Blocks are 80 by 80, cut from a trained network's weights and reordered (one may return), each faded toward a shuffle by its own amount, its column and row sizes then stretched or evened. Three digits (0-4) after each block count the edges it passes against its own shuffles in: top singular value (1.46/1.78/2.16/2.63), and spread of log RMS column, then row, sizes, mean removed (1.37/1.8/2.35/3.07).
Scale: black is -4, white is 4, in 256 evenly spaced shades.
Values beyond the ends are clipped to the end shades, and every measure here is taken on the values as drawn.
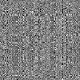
3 3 2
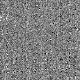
0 2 1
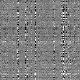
3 4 1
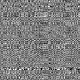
4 0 4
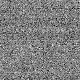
0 0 0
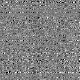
0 1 4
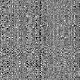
2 3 3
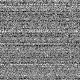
3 0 3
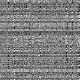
4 4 0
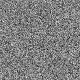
0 0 0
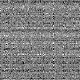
3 3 2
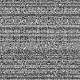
4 1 0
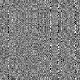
3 3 0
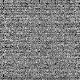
2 3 0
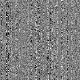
1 4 0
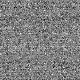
0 1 2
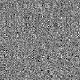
2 2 2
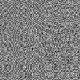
4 1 0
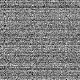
3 2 1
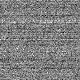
2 1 2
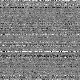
3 0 4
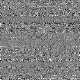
0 1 4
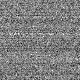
1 1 1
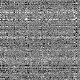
3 3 3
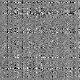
2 3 4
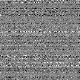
2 1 4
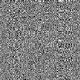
3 3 1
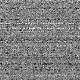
2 1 3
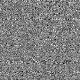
0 0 3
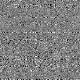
0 1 4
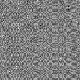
4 1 0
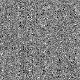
0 2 1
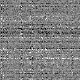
3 3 3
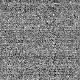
1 2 0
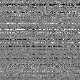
3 1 4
